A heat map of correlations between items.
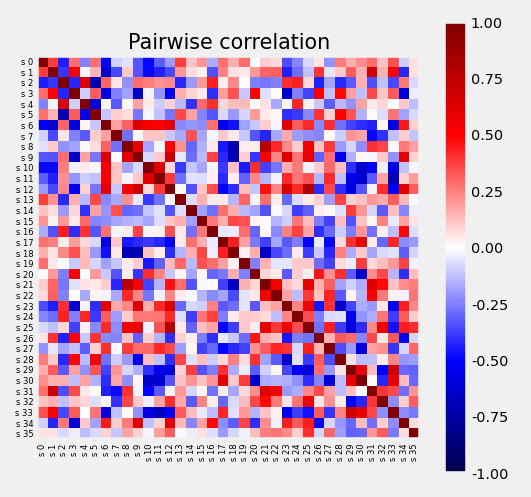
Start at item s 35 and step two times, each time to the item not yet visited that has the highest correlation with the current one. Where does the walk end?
s 12
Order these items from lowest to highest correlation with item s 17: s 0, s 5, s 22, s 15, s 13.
s 22, s 5, s 13, s 15, s 0
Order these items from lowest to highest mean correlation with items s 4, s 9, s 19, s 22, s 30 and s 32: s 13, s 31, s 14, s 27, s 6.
s 14, s 27, s 6, s 13, s 31
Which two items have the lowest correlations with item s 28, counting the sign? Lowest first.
s 23, s 9
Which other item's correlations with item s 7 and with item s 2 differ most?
s 4
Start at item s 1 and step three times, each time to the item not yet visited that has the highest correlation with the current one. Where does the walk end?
s 8
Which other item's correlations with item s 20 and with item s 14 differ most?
s 30
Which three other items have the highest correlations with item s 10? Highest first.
s 11, s 6, s 20
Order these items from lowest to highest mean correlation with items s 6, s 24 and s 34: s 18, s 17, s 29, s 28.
s 29, s 17, s 18, s 28
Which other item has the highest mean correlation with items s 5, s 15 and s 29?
s 33
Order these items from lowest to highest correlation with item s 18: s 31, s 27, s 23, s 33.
s 27, s 23, s 31, s 33
